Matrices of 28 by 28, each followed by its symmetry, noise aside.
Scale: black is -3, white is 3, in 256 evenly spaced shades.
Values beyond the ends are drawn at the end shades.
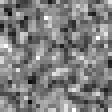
symmetric across the other diagonal.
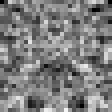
mirrored left to right.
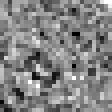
symmetric across the other diagonal.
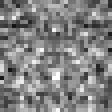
mirrored left to right.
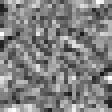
same after a half turn.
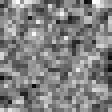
no symmetry.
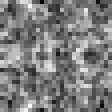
mirrored top to bottom.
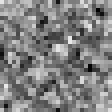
symmetric across the other diagonal.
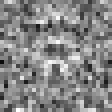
mirrored left to right.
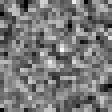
symmetric across the other diagonal.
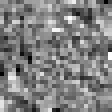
antisymmetric.
